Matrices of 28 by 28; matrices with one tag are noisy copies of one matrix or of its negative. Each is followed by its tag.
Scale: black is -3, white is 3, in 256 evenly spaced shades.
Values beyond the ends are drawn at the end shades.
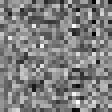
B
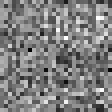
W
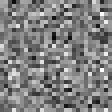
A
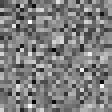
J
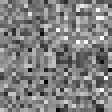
W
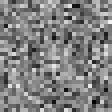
A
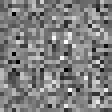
A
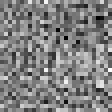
W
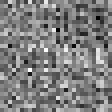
W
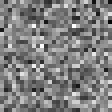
B
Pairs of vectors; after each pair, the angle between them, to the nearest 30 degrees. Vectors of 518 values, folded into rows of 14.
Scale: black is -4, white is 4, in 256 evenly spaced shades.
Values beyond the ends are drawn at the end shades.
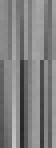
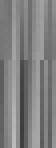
30 degrees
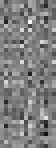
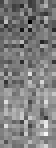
150 degrees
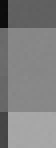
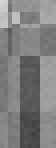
120 degrees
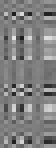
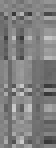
30 degrees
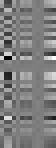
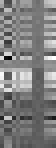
30 degrees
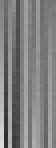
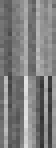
90 degrees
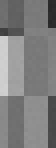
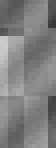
30 degrees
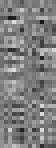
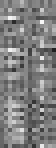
150 degrees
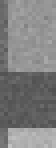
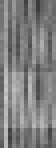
120 degrees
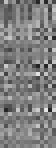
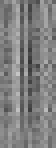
60 degrees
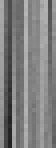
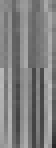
90 degrees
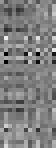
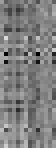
30 degrees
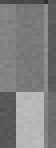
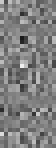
90 degrees
